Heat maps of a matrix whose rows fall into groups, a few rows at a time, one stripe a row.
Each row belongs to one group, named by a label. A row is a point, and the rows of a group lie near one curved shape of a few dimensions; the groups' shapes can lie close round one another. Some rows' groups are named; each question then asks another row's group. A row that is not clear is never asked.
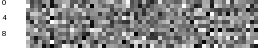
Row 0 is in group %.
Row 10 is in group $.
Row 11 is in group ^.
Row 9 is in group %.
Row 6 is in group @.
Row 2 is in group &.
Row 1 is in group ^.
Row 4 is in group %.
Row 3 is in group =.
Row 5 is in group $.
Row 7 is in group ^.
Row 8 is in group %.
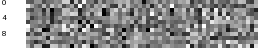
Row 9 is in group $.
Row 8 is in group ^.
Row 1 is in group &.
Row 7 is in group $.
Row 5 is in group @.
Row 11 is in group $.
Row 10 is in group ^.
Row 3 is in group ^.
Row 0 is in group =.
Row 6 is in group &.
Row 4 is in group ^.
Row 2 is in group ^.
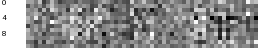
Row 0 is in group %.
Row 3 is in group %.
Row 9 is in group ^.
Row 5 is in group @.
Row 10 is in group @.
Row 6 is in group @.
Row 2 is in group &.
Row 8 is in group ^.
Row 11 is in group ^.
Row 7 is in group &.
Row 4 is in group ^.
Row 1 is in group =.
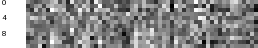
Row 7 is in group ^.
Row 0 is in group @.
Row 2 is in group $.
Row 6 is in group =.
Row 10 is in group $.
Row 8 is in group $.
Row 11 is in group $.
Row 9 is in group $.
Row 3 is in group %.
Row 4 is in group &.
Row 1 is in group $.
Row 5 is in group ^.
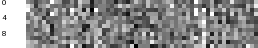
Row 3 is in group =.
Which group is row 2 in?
&
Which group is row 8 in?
^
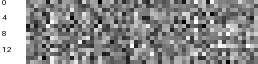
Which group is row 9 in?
$
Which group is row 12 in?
$
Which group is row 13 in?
^
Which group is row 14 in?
$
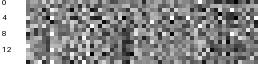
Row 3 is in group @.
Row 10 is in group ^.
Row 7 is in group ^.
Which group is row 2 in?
$
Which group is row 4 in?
$
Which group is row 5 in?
^
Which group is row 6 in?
&
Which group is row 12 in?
$
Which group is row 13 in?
^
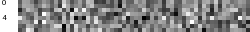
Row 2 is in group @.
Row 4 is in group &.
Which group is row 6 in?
=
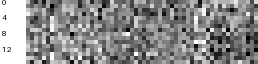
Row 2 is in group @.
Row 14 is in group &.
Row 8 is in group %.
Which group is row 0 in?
^
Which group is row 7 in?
=
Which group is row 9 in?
&
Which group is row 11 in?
^
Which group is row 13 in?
@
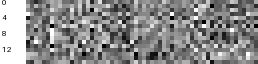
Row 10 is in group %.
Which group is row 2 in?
@
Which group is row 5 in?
$
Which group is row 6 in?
^
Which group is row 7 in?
@
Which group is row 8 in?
$
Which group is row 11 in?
^
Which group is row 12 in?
@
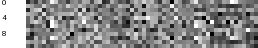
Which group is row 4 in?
$
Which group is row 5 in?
=
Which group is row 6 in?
$
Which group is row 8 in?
%
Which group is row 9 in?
$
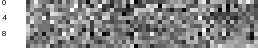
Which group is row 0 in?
%
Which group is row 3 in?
$
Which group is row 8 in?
^
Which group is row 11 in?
%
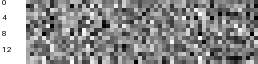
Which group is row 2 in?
$
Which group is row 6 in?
^
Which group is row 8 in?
$
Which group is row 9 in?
&
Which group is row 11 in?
^
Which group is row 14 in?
&
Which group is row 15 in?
&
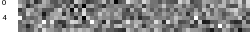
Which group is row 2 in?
@
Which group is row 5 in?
$
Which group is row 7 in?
@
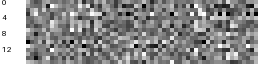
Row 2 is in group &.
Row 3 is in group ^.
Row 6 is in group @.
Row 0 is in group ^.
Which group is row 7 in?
&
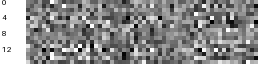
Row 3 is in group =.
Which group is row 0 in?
$
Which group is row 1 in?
^
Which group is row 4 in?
=
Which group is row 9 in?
%
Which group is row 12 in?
^
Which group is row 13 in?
$
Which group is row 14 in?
$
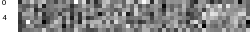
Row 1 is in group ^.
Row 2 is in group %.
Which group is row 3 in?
%
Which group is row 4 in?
@
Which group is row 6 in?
%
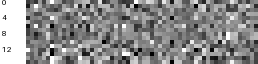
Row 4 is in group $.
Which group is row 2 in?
@
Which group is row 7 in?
%
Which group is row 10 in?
^
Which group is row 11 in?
$
